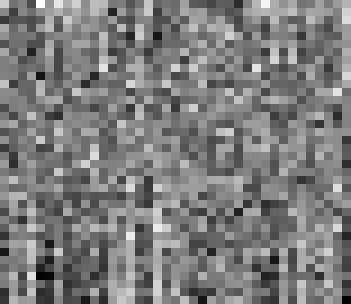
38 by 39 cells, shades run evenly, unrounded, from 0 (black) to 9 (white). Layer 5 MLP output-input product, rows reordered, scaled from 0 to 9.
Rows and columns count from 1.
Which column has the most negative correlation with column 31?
4
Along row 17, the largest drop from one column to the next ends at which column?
27
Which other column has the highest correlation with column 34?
18
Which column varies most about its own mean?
39
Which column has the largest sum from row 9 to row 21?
16
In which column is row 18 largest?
5
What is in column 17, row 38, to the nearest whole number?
2
